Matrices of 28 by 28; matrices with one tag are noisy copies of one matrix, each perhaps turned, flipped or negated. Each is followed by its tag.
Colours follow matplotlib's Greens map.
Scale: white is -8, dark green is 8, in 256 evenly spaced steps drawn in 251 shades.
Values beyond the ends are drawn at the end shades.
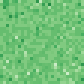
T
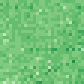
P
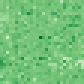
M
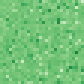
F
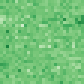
M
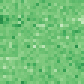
M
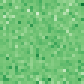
T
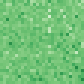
P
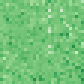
P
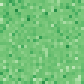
T
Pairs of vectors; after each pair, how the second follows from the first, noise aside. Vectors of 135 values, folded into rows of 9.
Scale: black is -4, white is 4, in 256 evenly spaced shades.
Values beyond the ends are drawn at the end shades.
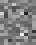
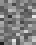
wrapped around.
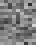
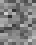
shuffled.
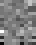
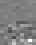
wrapped around, partly zeroed.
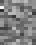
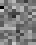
sign-scrambled.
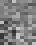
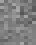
reversed, shrunk.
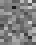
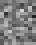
shuffled.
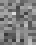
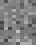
wrapped around, partly zeroed.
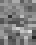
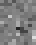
negated, partly zeroed.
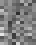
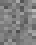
reversed, shrunk.
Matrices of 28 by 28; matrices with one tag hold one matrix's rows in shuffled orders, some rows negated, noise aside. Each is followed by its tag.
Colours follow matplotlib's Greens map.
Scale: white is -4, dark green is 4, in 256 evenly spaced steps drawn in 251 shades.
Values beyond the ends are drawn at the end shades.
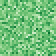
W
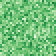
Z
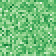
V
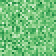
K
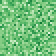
W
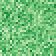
V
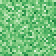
Z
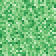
Z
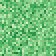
K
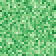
Z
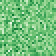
K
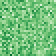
V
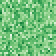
V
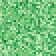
W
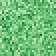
V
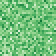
V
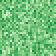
V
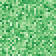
V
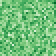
Z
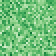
V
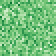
V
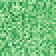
K
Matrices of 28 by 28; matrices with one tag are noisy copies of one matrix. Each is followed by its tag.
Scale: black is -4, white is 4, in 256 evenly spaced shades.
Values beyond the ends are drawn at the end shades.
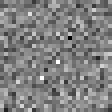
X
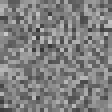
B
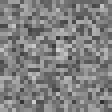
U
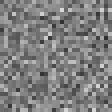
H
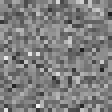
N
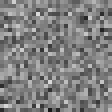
B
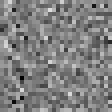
H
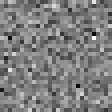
X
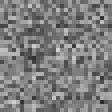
U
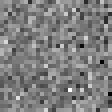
H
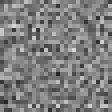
B
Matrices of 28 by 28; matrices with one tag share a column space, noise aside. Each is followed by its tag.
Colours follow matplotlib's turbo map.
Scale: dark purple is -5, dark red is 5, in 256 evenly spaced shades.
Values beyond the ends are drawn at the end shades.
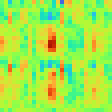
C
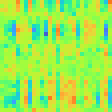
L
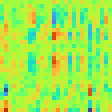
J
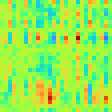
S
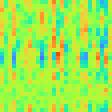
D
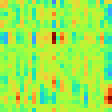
S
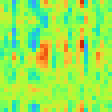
D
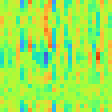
D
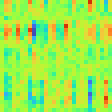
L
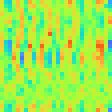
D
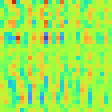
S
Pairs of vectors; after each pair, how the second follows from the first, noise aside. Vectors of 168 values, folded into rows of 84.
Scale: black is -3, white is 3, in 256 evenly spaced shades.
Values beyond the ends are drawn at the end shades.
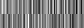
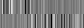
wrapped around, negated, partly zeroed.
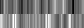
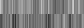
negated, shrunk.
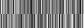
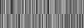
reversed, negated, shrunk.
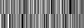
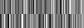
negated.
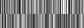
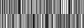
copied.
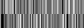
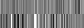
wrapped around, negated, partly zeroed.
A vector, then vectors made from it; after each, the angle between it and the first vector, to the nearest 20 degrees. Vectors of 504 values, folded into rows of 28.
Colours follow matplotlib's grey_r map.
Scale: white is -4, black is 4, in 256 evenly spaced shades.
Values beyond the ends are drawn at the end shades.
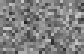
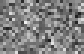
160 degrees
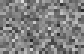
40 degrees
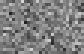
20 degrees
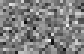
20 degrees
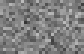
20 degrees
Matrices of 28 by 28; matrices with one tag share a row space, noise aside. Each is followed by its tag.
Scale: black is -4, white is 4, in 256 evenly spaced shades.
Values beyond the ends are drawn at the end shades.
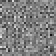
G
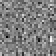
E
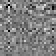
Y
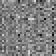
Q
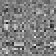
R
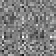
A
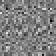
E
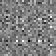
E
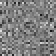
G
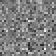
Q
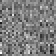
G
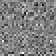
A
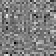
R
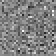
Q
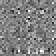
Q
